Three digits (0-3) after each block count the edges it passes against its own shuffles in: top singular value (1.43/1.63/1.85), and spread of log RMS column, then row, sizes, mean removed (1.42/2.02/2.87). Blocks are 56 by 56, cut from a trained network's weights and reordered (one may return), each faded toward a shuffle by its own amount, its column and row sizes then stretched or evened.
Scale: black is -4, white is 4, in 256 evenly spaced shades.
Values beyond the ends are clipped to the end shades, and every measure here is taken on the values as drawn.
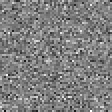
1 0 2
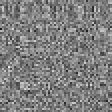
3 0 1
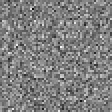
2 1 0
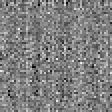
1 0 2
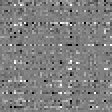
2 2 3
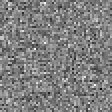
1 1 0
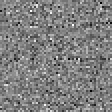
0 1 1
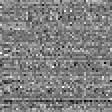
2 0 1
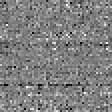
0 1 2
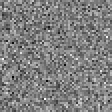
0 0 0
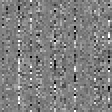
1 3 0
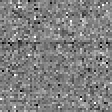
0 1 0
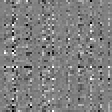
3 3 2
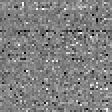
0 1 2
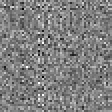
3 2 1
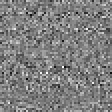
1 0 2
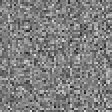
3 1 0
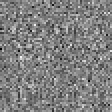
2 0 1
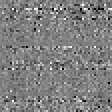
0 1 3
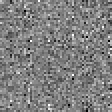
1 2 0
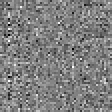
1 2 0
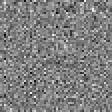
3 2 1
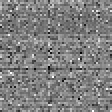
1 2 0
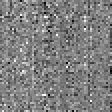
0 2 1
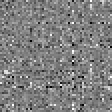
0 2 2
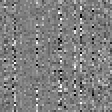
1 3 0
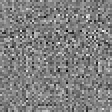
3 1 2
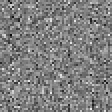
1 2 1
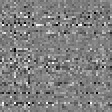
2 1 3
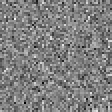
1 1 0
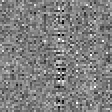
2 2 0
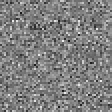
0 1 1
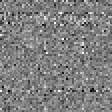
0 1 2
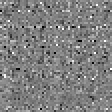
0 1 2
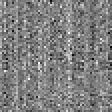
2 2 1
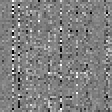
2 3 1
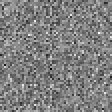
2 1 0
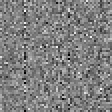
2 2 0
